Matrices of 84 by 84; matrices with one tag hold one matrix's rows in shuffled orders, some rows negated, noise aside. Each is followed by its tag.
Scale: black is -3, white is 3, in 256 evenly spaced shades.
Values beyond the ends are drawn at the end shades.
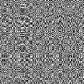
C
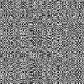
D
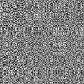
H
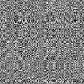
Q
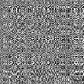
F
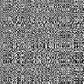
F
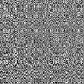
H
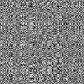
D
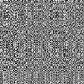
H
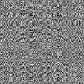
D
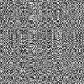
D
